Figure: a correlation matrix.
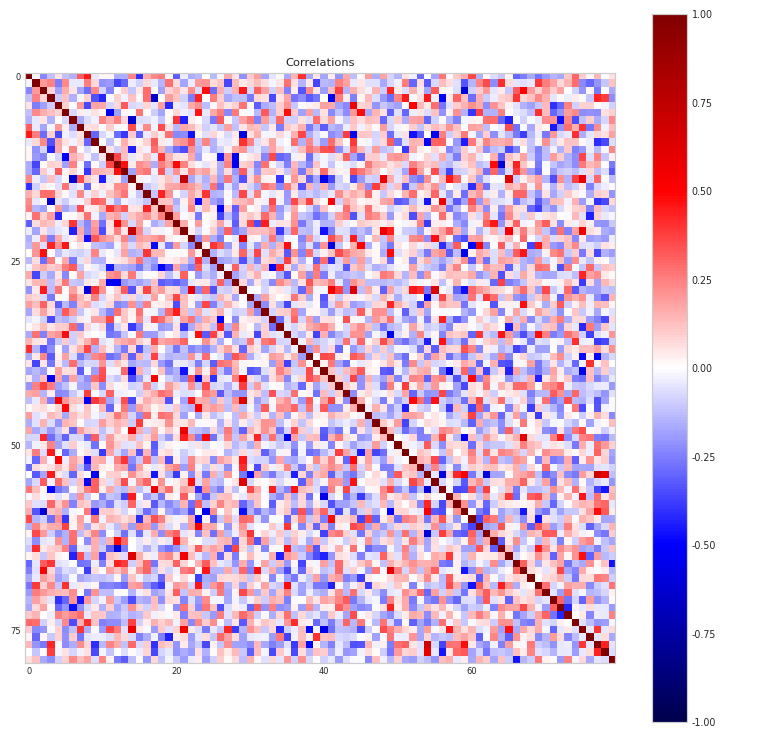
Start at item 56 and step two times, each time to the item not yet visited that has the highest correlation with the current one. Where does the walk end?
41
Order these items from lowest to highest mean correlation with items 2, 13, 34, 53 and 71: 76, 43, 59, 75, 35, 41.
75, 59, 35, 43, 76, 41
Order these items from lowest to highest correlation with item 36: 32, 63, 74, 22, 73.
73, 22, 63, 32, 74
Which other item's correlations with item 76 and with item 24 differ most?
59
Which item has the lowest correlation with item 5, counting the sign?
11
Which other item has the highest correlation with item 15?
47
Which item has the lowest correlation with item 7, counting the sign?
71
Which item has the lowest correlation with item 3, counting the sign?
17
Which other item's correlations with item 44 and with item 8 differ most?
29
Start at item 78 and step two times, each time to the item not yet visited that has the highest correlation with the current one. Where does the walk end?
77
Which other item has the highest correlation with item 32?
20
